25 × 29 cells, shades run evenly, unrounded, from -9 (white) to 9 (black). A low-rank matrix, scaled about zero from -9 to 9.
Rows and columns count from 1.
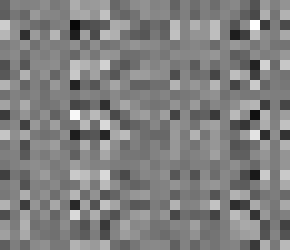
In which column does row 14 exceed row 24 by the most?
8
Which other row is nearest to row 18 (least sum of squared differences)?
7
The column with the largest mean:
25
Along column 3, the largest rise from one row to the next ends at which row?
21
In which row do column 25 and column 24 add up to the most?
4
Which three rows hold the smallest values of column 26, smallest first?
3, 14, 9
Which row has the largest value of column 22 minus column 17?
12
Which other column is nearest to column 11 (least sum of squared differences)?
29
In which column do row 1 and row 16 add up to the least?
11
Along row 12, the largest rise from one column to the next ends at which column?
26
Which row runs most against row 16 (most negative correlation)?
20
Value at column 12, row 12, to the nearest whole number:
4
